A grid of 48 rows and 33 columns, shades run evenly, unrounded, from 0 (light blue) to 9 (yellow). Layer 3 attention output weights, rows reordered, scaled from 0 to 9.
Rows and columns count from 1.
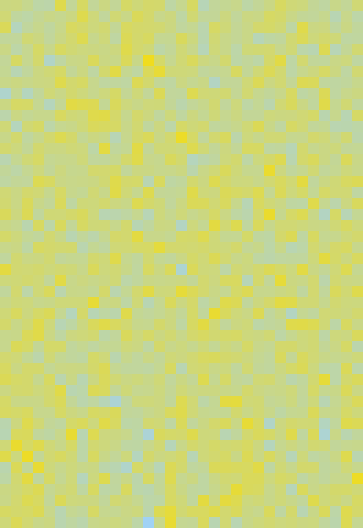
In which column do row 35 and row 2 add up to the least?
31
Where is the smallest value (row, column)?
48, 14
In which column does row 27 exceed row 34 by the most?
17
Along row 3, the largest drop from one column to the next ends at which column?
2
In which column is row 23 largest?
15
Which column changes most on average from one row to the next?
33
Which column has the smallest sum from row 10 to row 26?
23
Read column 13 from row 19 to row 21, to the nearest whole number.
7 4 3
